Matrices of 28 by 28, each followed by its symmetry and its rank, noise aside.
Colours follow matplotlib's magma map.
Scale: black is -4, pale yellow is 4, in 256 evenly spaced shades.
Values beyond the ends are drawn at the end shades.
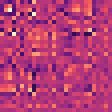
symmetric, rank three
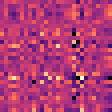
no symmetry, rank three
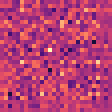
no symmetry, rank six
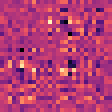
antisymmetric, rank four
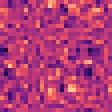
antisymmetric, rank four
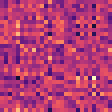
no symmetry, rank four
